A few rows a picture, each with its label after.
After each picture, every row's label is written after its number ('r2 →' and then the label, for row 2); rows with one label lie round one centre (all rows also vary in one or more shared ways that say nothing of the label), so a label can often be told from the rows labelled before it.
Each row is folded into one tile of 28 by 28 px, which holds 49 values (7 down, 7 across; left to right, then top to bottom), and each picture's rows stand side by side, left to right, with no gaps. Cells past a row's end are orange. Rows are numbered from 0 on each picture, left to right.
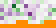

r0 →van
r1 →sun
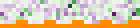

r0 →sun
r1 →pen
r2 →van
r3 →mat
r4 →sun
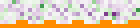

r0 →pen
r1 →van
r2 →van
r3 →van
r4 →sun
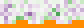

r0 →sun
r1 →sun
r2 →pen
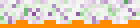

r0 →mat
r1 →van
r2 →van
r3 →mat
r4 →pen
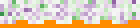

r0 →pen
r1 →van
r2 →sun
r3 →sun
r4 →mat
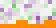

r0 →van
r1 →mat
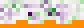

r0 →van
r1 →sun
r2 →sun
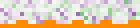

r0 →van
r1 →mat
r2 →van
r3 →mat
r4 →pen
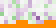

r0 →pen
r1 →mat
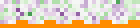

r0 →pen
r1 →pen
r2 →van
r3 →mat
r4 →sun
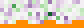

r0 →van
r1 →mat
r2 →mat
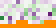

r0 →mat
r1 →van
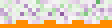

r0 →van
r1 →van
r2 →van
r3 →pen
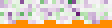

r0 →mat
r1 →pen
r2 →pen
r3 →mat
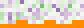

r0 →mat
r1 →van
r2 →van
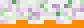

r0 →pen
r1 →van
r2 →pen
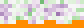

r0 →sun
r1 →pen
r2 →sun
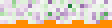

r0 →pen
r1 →mat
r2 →van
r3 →mat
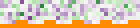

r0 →mat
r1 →van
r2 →van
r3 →pen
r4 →van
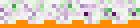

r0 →van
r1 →van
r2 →van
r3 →sun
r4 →sun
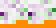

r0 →sun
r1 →sun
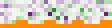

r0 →sun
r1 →sun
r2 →mat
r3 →pen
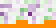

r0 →sun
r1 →sun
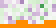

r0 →mat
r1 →van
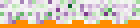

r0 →mat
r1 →mat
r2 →van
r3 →sun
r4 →sun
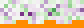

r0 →van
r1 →sun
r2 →pen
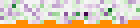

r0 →van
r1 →van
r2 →mat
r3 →sun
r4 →mat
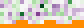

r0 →mat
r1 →van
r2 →pen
